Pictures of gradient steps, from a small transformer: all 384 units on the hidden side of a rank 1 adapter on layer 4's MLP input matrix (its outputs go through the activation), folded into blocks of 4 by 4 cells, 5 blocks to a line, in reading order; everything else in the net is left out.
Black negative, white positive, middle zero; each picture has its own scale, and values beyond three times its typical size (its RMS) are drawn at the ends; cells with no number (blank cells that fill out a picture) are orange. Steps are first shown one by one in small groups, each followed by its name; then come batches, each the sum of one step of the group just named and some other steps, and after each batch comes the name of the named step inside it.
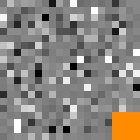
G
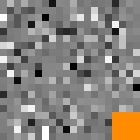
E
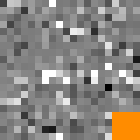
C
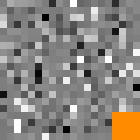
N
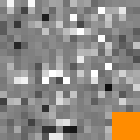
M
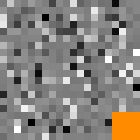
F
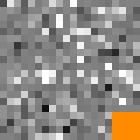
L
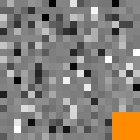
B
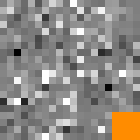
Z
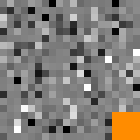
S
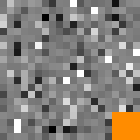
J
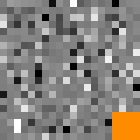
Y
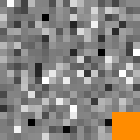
F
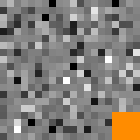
B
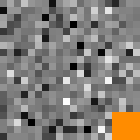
J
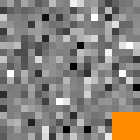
E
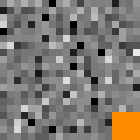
S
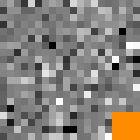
M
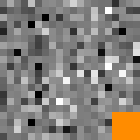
B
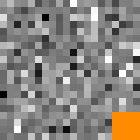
G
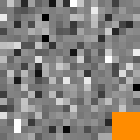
G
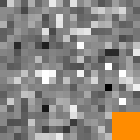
L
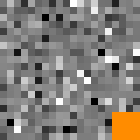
J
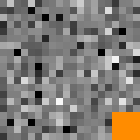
S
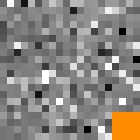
L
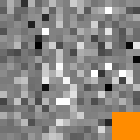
Z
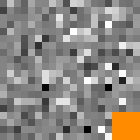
L
